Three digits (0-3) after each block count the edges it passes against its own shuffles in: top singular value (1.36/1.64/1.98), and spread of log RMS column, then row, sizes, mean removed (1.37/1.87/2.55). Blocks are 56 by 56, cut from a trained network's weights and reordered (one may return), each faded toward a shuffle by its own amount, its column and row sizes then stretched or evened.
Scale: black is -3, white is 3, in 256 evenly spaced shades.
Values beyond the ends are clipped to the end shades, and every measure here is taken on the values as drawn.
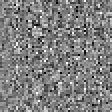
2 2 0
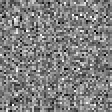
1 1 1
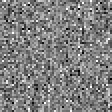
1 2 0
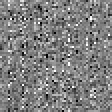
1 3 0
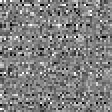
2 2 3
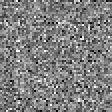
0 1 2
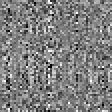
2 3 1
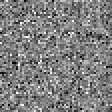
0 0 2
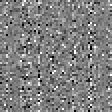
2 3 0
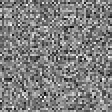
3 0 1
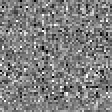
1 2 2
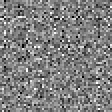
2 1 1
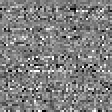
1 0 3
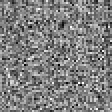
2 0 1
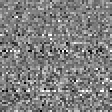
0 1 3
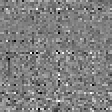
1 2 3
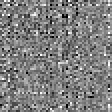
2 2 2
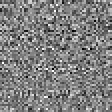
3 0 2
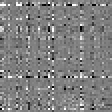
3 3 3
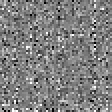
0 3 1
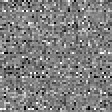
0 1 3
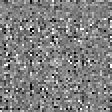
0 2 2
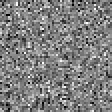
0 2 0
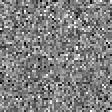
0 0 1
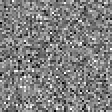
0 0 0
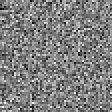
2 1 0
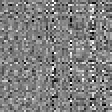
3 3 2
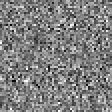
1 1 2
